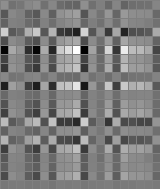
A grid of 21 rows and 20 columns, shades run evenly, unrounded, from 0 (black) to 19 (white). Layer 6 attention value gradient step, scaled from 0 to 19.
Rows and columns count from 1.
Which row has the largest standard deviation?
6
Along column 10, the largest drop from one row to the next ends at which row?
14
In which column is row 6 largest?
10
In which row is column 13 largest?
4
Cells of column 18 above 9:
16
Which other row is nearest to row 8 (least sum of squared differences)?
17
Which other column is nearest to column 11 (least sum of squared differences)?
1
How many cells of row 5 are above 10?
11
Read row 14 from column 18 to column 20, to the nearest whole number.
5 5 11
